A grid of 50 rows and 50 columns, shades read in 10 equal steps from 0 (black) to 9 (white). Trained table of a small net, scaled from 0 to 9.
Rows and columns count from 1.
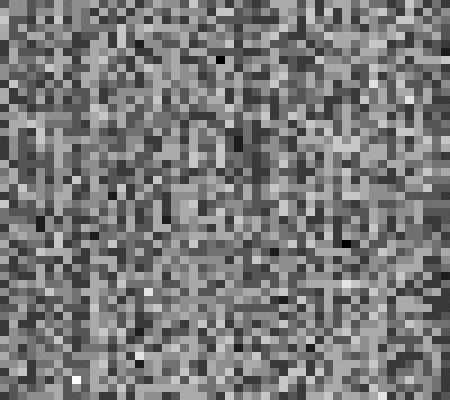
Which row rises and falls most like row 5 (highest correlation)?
25
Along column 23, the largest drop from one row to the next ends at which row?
42
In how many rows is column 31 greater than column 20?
13
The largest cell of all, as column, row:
9, 48
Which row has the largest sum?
24
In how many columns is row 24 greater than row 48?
25
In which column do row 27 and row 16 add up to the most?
35
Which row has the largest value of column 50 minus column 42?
18
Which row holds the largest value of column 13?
31
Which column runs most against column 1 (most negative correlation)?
2
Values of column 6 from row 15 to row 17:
5 4 3
